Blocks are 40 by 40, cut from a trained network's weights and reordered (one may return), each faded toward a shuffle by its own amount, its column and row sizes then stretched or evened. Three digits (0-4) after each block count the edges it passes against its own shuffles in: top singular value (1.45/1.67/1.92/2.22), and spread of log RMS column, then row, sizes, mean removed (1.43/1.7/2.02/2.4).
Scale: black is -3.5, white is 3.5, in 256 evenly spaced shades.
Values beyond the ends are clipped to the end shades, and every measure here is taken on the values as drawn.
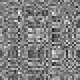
4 4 2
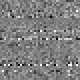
0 0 4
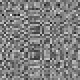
4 2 3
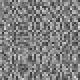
4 1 1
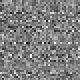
3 0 4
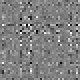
3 3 3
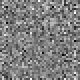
0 2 2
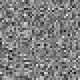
2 0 0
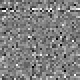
2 1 2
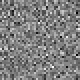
3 2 0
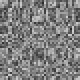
4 2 0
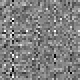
2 3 0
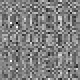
4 4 0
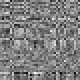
4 1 4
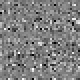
0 2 4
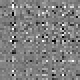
2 4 4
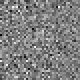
1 2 0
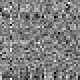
3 2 2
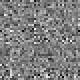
2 1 4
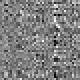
3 4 0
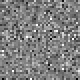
0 1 3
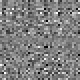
3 1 4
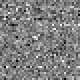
1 0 2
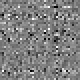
0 3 4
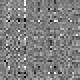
3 3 2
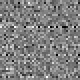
3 0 4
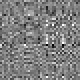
3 3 2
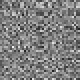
4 0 4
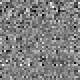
1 1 4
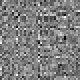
3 3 0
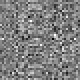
3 2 1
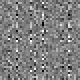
3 4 1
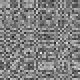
4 0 2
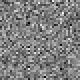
0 0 0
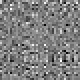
3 4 3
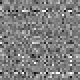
3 1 4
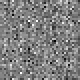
1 2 1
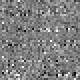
0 1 4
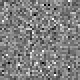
0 2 1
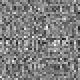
3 0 2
